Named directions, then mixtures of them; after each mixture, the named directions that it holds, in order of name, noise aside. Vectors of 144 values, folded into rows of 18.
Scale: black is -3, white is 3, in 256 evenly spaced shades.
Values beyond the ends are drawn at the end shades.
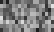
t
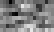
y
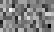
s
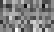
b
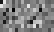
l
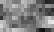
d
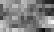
d.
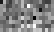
b, l, y.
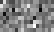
l, y.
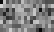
d, l, t.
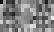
l, t, y.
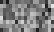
t.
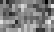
d, t, y.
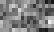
d.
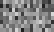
b.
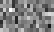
s.
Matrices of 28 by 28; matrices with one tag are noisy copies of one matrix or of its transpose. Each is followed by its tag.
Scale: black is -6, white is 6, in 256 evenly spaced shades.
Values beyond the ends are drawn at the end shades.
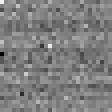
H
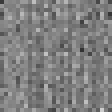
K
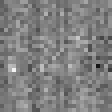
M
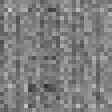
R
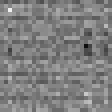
R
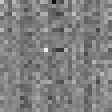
H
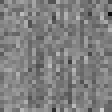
K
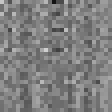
H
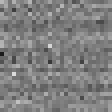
H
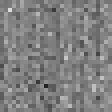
R
